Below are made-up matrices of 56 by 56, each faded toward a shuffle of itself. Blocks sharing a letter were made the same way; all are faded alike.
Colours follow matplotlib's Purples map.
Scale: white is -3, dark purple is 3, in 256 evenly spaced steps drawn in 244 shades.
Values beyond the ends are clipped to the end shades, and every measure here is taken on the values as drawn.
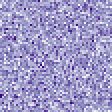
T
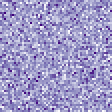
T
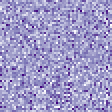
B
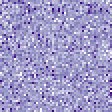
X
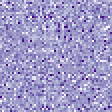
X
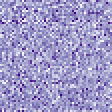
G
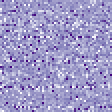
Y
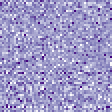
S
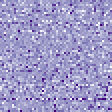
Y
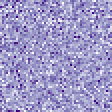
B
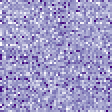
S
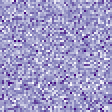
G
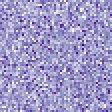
T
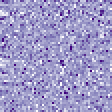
X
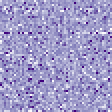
X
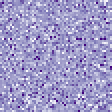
X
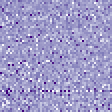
X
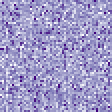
B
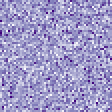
T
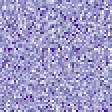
G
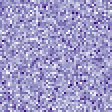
T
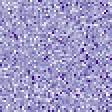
X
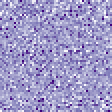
X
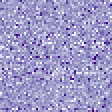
Y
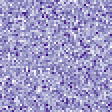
T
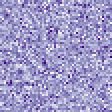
T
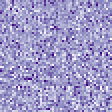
G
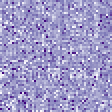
X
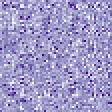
S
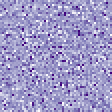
X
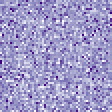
B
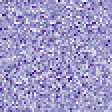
B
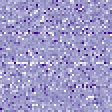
Y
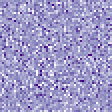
X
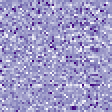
S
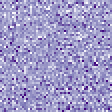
S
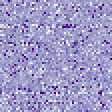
Y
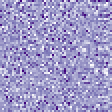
S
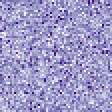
T
